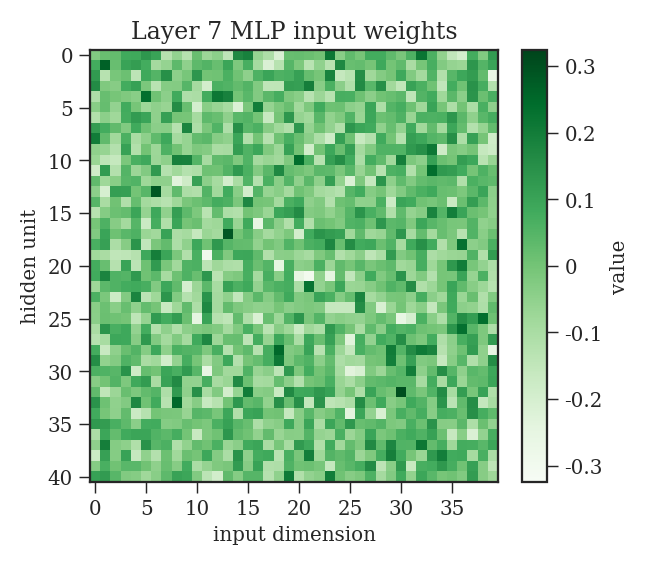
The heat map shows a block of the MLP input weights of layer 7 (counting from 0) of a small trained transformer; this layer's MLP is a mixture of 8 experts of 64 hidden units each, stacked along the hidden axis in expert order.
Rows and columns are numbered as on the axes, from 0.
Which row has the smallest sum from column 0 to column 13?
12
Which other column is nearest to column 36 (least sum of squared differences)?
27
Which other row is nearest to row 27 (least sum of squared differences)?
31
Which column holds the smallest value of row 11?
0
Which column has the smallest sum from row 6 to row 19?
2
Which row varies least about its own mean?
35
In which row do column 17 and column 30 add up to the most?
32
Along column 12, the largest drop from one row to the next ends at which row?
5
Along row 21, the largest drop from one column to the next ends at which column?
20
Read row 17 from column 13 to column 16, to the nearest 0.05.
0.3 0 0.05 -0.05
